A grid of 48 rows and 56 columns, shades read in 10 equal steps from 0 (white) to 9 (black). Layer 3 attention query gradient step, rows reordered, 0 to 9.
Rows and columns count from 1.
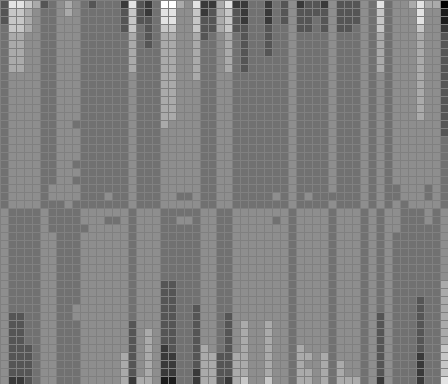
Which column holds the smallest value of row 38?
56
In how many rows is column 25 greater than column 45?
22
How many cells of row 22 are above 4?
31
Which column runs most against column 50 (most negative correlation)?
7
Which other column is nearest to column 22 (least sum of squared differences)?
21
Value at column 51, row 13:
4
